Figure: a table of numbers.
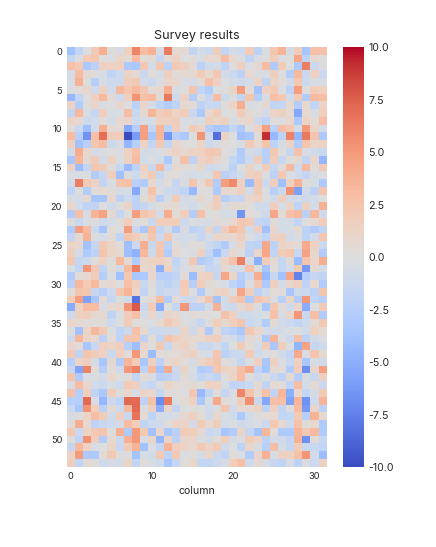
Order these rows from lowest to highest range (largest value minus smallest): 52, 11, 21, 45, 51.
51, 52, 21, 45, 11
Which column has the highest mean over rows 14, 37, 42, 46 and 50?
8
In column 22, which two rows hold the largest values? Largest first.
45, 41
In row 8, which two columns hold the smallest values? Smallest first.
28, 16
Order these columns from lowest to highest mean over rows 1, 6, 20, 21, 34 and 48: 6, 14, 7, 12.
6, 14, 7, 12
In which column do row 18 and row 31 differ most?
27
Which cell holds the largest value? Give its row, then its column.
11, 24
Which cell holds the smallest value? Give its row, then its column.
11, 7
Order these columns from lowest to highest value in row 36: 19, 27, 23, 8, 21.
21, 19, 27, 23, 8
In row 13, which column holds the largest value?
1
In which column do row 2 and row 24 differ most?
29
